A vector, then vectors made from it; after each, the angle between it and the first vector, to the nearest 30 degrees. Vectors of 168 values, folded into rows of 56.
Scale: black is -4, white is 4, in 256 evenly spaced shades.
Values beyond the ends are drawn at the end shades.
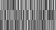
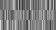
150 degrees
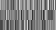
30 degrees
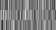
90 degrees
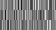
60 degrees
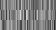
120 degrees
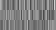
30 degrees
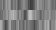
90 degrees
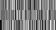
90 degrees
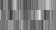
90 degrees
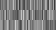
150 degrees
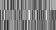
60 degrees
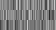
30 degrees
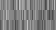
30 degrees
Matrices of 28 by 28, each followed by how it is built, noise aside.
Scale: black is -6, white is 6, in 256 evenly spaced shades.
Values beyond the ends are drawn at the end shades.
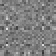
low rank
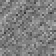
Hankel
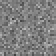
repeating columns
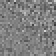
upper triangular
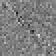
banded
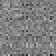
low rank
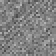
Hankel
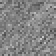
Hankel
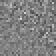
upper triangular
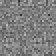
repeating columns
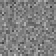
repeating columns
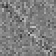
banded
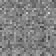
repeating columns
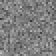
noise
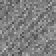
Hankel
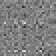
low rank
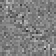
banded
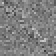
banded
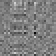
low rank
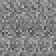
repeating columns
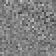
upper triangular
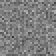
repeating columns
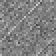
Hankel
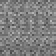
repeating columns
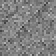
Hankel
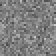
noise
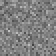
noise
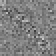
banded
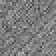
Hankel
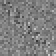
banded
